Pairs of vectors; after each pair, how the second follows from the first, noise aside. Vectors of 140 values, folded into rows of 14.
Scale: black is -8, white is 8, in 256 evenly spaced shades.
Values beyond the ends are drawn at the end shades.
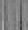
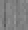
wrapped around, shrunk.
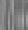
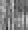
scaled up.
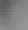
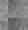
wrapped around.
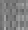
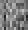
negated, scaled up.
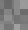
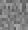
sign-scrambled.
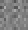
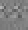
negated, partly zeroed.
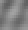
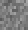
sign-scrambled.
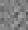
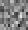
scaled up.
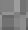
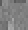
reversed, partly zeroed.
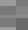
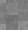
wrapped around, shrunk.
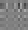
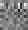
negated, scaled up.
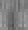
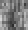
scaled up.
